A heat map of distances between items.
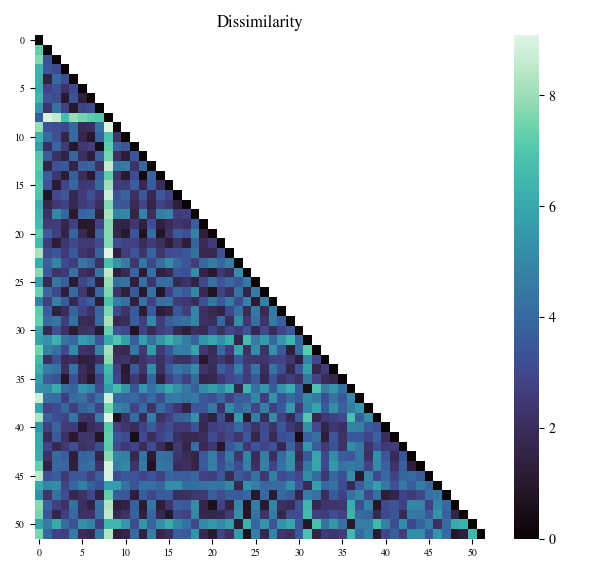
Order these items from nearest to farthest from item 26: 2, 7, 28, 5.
28, 5, 2, 7
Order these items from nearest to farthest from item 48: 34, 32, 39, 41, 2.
39, 32, 34, 2, 41
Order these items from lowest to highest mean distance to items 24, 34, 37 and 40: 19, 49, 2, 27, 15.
19, 49, 15, 2, 27
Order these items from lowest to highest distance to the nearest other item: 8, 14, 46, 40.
14, 40, 46, 8
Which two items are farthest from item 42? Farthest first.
8, 0
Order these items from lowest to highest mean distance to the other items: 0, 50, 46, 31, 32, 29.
29, 32, 46, 50, 31, 0
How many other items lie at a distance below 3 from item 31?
4
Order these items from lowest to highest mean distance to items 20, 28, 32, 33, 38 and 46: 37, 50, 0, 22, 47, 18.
22, 47, 37, 18, 50, 0
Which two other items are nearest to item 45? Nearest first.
37, 22
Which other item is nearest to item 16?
1
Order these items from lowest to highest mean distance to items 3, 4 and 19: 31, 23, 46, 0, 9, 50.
9, 23, 46, 50, 31, 0
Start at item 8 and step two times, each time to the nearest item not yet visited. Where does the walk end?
27
